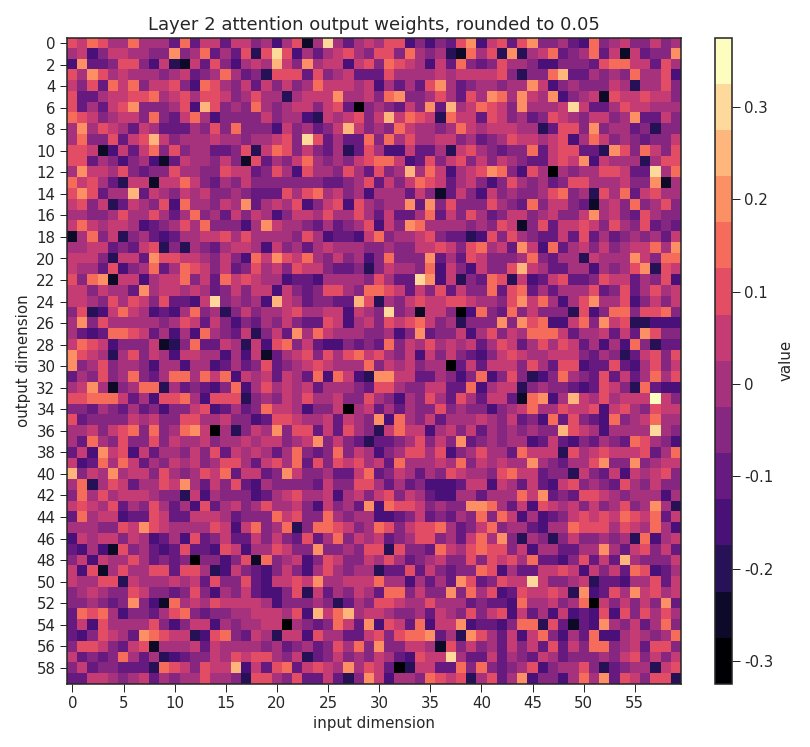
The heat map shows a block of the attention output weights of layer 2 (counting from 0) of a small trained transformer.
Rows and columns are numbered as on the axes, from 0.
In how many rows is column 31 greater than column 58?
29
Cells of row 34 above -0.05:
31
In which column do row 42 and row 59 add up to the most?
44
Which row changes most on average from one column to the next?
1
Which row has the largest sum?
5
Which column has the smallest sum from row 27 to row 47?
17
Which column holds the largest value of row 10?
53
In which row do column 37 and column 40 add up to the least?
30
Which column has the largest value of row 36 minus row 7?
57
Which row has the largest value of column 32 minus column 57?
8
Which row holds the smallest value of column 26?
52
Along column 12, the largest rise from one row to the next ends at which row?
49
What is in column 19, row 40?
-0.1
